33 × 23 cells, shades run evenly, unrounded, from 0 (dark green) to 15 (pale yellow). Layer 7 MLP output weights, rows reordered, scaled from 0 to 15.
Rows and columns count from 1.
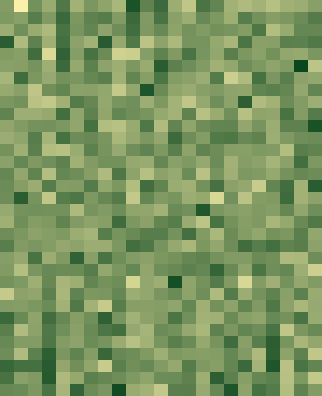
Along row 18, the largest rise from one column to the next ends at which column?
16
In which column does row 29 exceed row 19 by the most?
9
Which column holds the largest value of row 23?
23
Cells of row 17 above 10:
4
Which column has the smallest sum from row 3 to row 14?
5
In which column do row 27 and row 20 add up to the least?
8
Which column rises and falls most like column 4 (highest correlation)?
20
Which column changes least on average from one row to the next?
7
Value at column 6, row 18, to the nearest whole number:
10
